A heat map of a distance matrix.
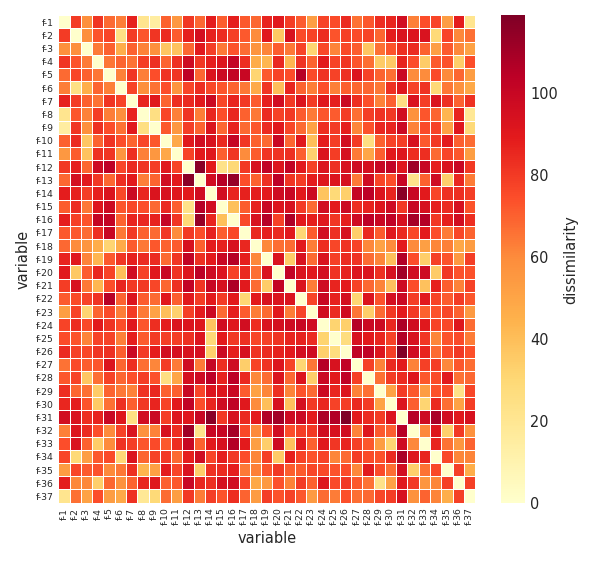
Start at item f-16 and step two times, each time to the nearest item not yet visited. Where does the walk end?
f-15
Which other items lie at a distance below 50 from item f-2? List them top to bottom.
f-6, f-20, f-34
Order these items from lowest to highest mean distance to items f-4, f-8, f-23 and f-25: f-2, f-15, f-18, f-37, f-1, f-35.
f-37, f-1, f-18, f-35, f-2, f-15
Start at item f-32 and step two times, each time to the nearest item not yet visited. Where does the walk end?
f-35
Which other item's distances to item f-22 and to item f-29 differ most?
f-36
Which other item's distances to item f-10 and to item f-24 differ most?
f-28
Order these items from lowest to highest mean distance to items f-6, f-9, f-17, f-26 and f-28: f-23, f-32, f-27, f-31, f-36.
f-23, f-27, f-36, f-32, f-31
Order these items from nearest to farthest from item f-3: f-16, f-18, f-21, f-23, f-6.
f-23, f-6, f-18, f-21, f-16
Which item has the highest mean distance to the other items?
f-31
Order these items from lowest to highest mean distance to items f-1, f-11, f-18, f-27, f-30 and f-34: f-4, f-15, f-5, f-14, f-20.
f-4, f-5, f-20, f-15, f-14
